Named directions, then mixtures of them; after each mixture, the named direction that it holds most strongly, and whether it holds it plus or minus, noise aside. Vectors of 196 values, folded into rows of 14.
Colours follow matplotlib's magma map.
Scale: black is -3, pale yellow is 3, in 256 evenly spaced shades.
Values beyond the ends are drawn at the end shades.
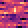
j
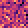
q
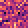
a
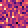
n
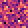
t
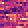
j, minus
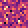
t, plus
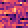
j, plus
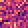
a, plus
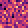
n, minus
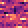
j, minus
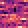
j, minus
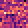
a, minus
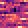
j, minus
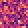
t, plus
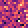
q, minus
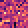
a, minus
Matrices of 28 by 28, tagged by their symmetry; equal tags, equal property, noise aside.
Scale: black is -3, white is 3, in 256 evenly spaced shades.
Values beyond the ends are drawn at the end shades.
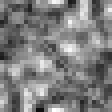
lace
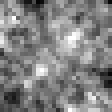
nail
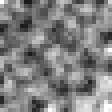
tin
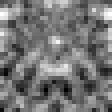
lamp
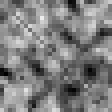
tin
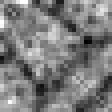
tin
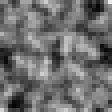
lace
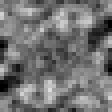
lace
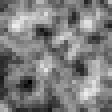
nail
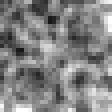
tin
